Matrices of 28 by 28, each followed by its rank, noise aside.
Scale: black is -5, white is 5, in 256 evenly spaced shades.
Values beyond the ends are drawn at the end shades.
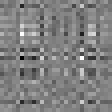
one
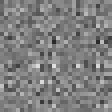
four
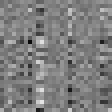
two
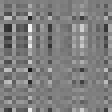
one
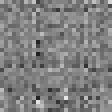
four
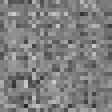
four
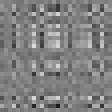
one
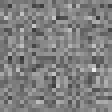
four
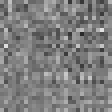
five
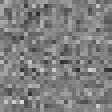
five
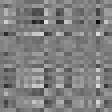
one
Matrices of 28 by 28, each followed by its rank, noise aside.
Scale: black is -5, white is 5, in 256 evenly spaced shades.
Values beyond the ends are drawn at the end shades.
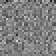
four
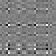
one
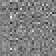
four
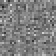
six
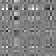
two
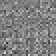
six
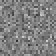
six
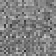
six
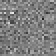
four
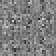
six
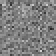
six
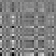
one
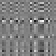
one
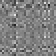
three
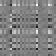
one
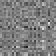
three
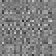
three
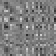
two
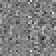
six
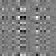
one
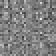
four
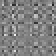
two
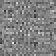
six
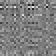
three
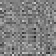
four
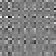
two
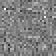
six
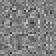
four
